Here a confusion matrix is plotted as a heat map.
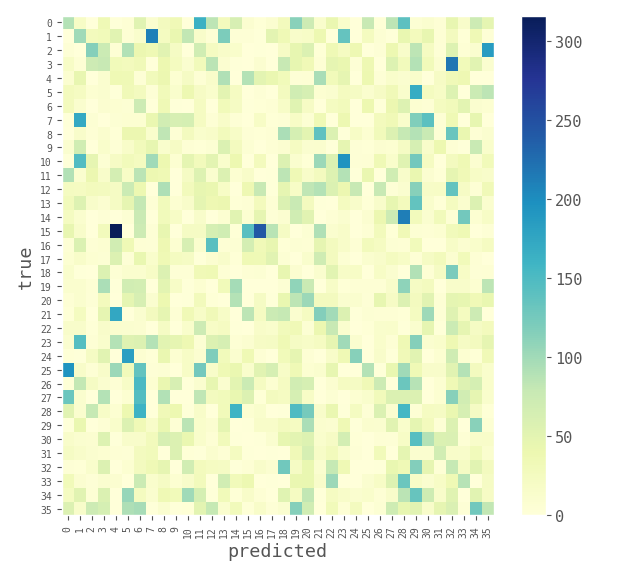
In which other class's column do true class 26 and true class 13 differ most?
28
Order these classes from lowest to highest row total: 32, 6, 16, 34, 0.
6, 16, 32, 34, 0
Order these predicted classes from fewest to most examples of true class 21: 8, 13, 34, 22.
13, 8, 34, 22
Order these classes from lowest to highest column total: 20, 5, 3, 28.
3, 5, 20, 28
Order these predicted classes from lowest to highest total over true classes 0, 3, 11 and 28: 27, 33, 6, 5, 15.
15, 5, 33, 27, 6
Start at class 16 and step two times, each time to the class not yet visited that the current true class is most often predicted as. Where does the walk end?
32
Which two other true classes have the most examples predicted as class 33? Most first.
14, 25
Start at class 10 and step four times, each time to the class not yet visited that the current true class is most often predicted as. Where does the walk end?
30
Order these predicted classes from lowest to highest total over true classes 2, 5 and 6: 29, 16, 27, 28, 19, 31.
16, 31, 28, 27, 19, 29
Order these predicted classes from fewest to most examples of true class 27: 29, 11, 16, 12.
16, 12, 29, 11
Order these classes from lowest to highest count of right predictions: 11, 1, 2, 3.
11, 3, 1, 2
